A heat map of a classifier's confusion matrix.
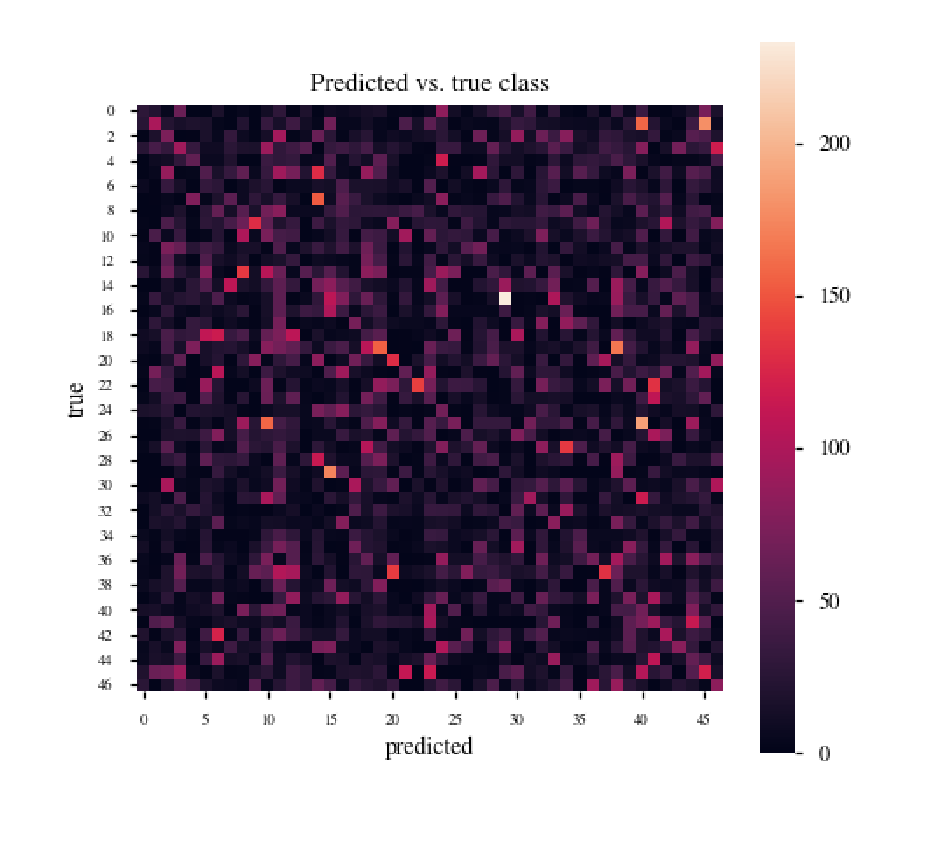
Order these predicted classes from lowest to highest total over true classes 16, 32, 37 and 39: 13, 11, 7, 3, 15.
7, 13, 3, 15, 11
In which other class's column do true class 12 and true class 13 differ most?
8
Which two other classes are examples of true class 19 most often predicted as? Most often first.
38, 18
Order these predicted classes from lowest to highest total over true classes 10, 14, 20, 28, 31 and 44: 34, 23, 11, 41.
34, 41, 11, 23
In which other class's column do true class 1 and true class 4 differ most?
45
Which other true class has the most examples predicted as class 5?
18
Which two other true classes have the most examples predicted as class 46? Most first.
3, 30
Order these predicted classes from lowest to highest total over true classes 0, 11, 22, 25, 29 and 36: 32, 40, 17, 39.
17, 39, 32, 40
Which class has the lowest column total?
0
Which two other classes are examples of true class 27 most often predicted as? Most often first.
34, 18
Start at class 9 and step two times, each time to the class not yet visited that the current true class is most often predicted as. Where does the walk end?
6
